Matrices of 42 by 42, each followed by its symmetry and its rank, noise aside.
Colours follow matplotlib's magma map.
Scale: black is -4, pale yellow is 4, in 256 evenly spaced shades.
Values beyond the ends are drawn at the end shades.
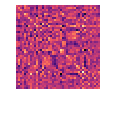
symmetric, rank six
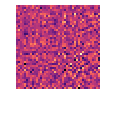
antisymmetric, rank six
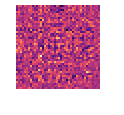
antisymmetric, rank six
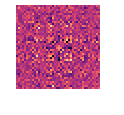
symmetric, rank five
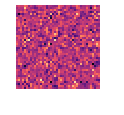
antisymmetric, rank six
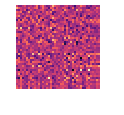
no symmetry, rank five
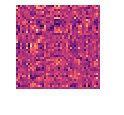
antisymmetric, rank six
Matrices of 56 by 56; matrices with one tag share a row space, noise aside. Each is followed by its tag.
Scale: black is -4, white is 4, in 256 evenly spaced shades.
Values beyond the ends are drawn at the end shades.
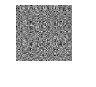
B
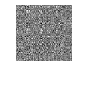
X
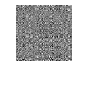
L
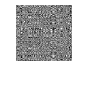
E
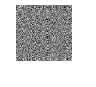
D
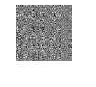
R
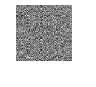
X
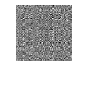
L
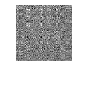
X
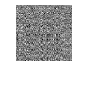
X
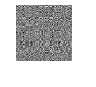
L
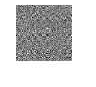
D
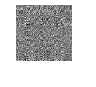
X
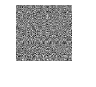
D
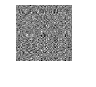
B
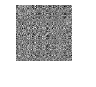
D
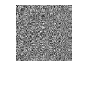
R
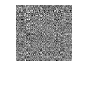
X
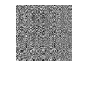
R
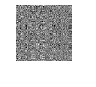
R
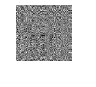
R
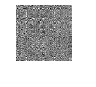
R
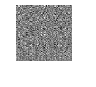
B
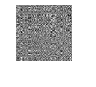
E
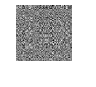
L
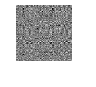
L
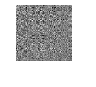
R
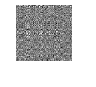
X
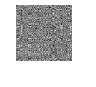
E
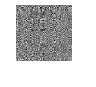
R
